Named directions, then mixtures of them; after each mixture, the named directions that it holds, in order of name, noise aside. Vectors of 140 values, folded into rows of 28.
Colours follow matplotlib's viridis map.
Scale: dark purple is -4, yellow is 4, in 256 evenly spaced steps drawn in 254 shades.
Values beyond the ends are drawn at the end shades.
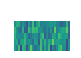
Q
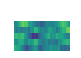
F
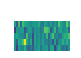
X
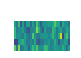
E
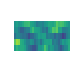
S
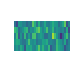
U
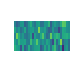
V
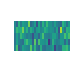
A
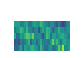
S, V.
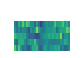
E, F.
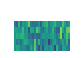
A, E, F.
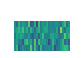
A.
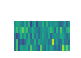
A, V, X.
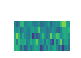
F, V.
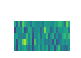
X.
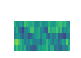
S.
